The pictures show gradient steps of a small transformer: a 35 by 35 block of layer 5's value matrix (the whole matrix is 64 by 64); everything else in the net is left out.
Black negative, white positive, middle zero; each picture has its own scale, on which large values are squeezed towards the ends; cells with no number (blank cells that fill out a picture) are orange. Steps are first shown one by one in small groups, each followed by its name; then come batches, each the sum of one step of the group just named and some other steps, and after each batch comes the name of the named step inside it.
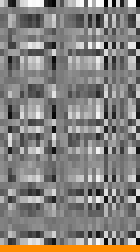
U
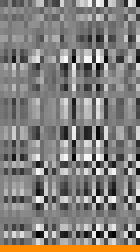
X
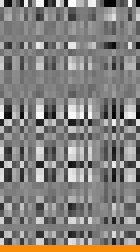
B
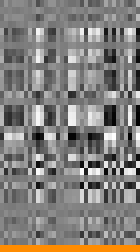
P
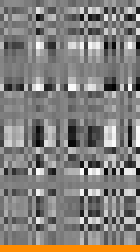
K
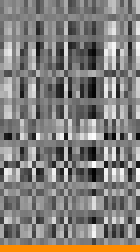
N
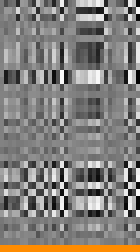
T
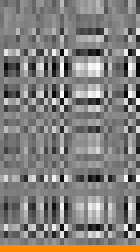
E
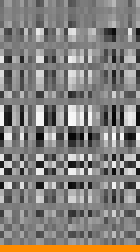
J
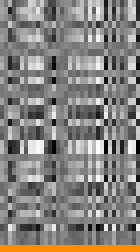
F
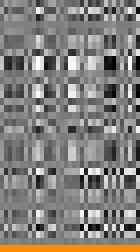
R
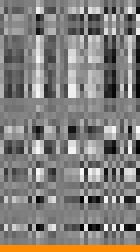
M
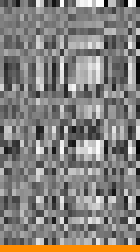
E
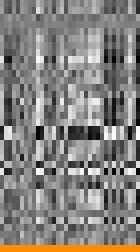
P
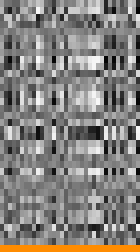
F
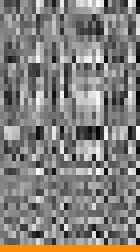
X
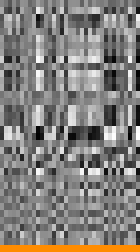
P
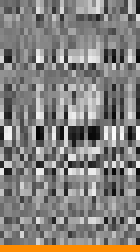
J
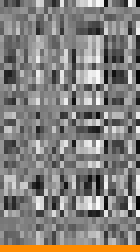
T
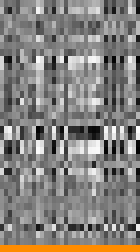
F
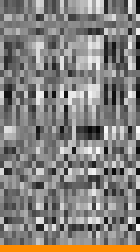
E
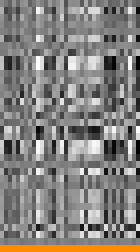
R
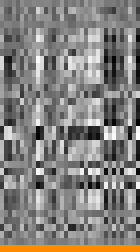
P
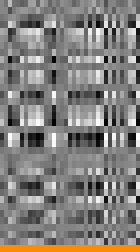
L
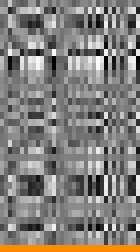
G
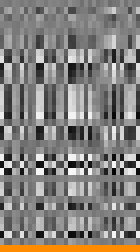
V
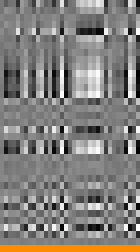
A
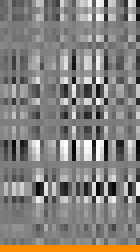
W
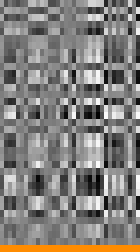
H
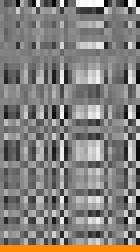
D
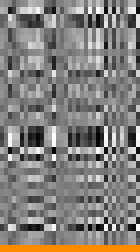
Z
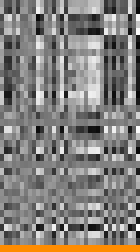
A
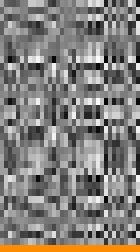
H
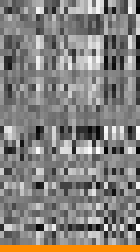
Z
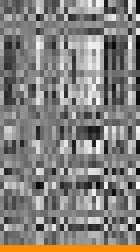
W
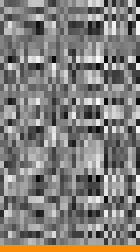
H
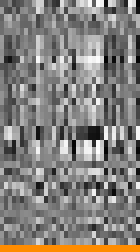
W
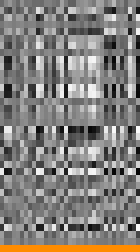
A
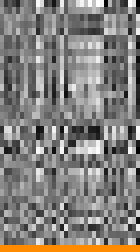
A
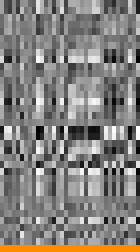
V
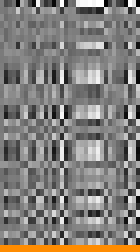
D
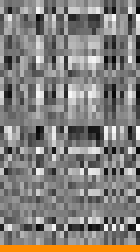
Z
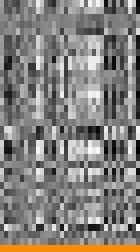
A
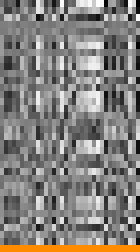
D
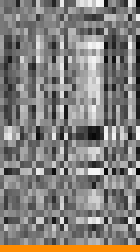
D
